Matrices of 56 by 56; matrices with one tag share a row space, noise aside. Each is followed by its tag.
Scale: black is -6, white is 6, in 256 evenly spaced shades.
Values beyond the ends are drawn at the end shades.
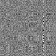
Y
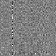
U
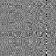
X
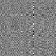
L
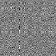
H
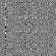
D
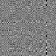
X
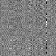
X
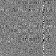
Y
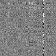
Y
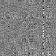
Y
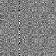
H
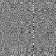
L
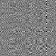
X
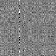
H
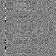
D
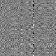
L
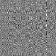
X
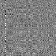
D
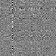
U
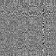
Y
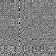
H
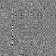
U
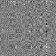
X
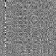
D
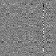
Y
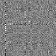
D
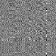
X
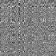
H
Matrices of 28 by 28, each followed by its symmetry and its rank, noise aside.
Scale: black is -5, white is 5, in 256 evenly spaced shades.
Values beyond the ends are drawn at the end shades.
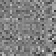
no symmetry, rank four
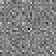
symmetric, rank four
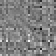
antisymmetric, rank four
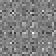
symmetric, rank three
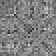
symmetric, rank four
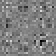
symmetric, rank three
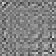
symmetric, rank three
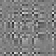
antisymmetric, rank two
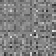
symmetric, rank four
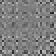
symmetric, rank two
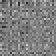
no symmetry, rank four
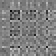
symmetric, rank two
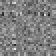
antisymmetric, rank four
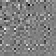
antisymmetric, rank four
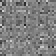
no symmetry, rank four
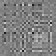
symmetric, rank two
